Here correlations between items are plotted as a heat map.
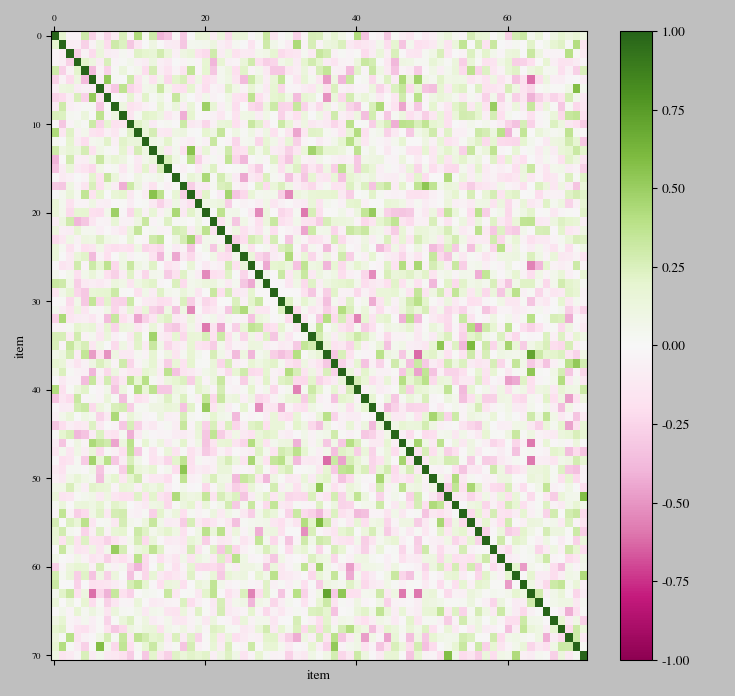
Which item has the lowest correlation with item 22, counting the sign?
33
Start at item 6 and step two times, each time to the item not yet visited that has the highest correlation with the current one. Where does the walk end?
37
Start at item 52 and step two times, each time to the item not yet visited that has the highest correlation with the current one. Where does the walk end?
61
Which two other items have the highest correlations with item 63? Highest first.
36, 38
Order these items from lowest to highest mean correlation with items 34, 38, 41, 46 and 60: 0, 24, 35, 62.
62, 0, 24, 35
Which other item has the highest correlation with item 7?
5
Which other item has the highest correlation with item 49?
17
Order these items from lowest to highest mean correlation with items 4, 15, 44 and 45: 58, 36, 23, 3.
3, 58, 23, 36
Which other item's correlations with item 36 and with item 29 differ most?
48
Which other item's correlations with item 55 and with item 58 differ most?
35
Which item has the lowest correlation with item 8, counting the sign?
46
